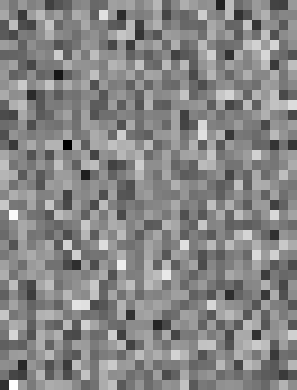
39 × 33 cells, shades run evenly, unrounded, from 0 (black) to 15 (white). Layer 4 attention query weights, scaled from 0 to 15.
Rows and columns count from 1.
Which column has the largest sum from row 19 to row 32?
17
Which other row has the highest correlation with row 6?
35
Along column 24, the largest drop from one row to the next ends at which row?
32
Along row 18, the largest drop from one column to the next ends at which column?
10
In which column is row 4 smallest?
16
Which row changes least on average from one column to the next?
23
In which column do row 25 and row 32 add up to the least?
15
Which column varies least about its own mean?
22
